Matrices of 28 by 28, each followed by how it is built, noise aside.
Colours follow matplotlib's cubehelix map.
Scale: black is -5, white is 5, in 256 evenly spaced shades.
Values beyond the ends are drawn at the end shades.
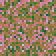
repeating columns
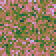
smooth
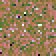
sparse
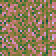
repeating rows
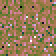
sparse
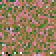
uneven rows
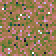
sparse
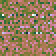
uneven rows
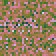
uneven rows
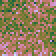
smooth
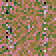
uneven columns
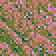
Toeplitz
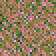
Toeplitz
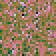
uneven columns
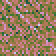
Toeplitz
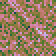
Toeplitz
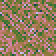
Toeplitz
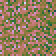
repeating rows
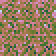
repeating columns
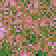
smooth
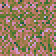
repeating columns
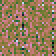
uneven columns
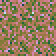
repeating columns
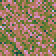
Toeplitz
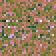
uneven rows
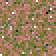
sparse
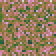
repeating columns
